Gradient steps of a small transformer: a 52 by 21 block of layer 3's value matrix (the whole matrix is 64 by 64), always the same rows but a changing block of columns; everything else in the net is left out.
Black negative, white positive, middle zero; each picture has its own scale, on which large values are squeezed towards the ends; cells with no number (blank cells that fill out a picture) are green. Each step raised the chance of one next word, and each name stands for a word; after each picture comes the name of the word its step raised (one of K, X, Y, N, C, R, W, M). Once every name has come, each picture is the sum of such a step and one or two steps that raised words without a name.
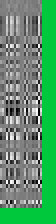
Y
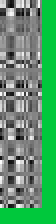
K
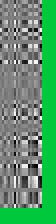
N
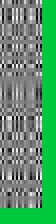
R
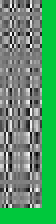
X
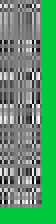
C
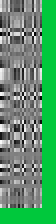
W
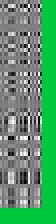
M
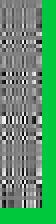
M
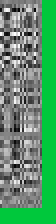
W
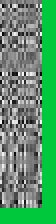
X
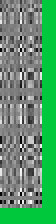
C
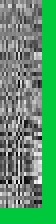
K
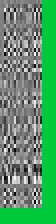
C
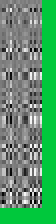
C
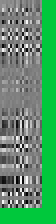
X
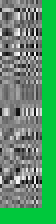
Y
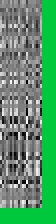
Y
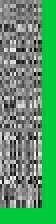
N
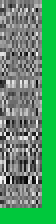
K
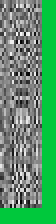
X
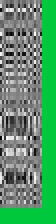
M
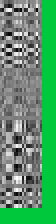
X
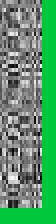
R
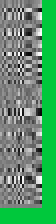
Y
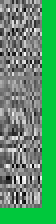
N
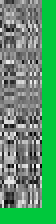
N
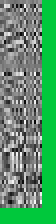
X
